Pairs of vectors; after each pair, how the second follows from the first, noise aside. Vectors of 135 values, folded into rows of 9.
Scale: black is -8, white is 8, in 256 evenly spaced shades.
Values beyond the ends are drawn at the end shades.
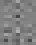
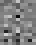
scaled up.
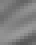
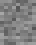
shuffled.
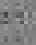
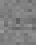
wrapped around, shrunk.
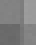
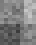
scaled up.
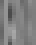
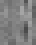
reversed.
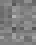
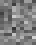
scaled up.
